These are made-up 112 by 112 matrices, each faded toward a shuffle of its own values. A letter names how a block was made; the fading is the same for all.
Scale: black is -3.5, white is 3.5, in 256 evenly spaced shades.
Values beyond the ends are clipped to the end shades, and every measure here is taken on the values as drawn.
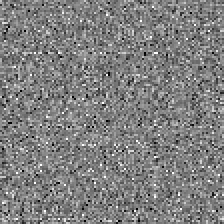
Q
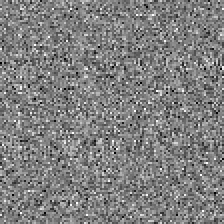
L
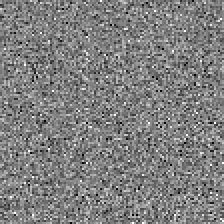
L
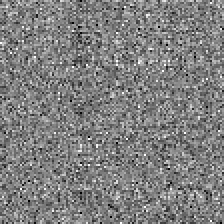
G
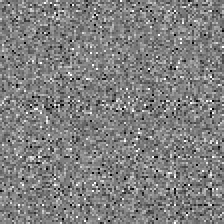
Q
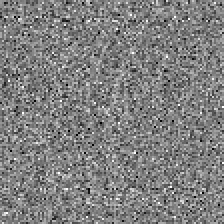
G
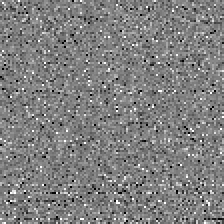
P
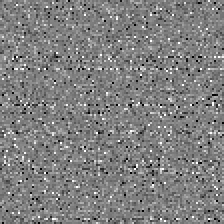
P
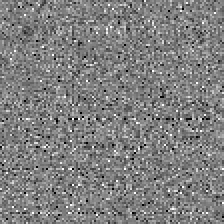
Q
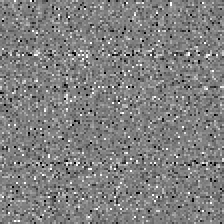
P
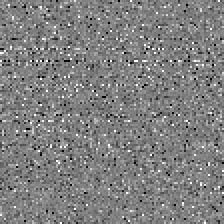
P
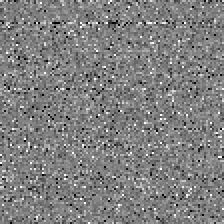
P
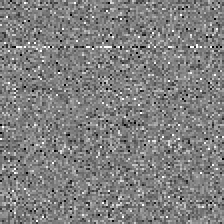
Q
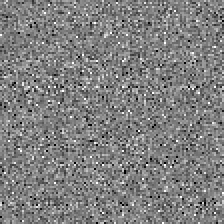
Q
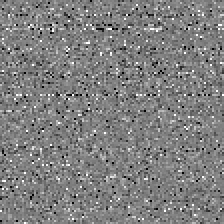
P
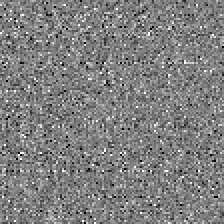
Q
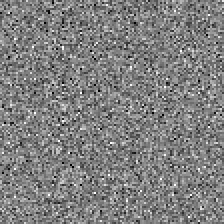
L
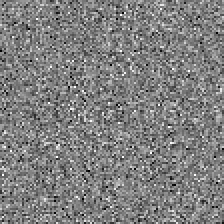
G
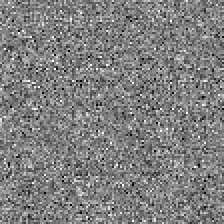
G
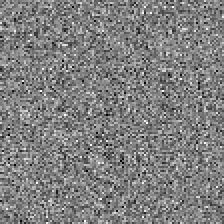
L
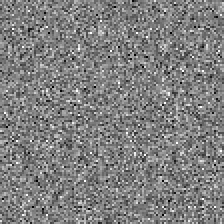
L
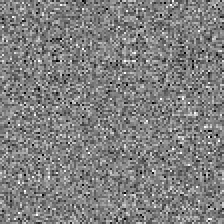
G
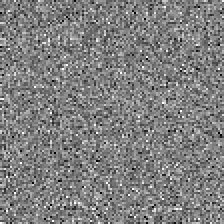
G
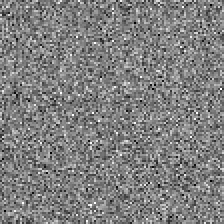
L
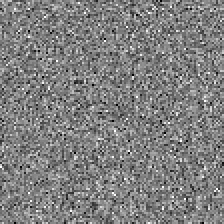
L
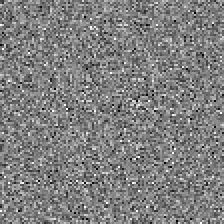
L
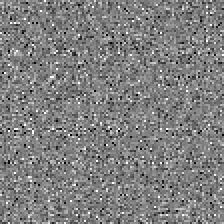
Q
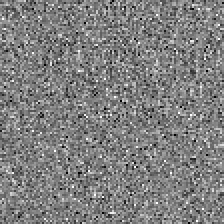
L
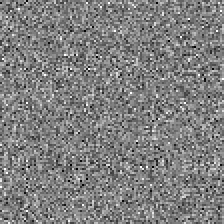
G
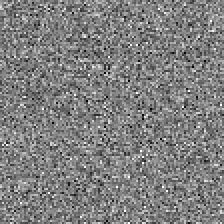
G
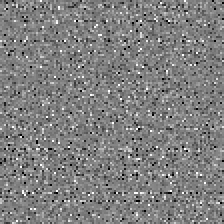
P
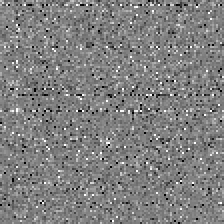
P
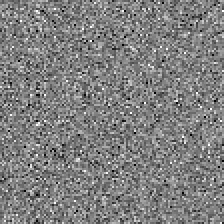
G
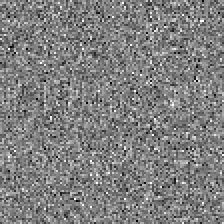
L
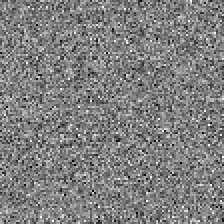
L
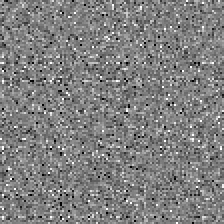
Q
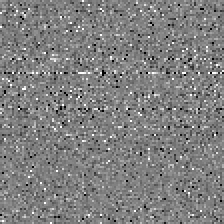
P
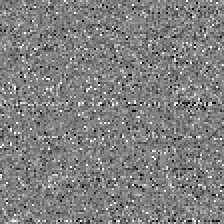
P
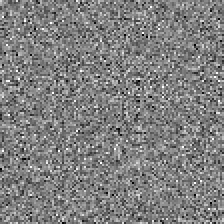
G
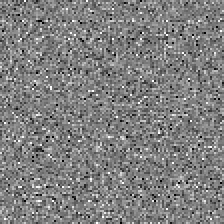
Q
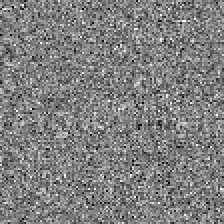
L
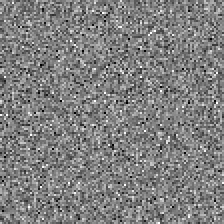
G
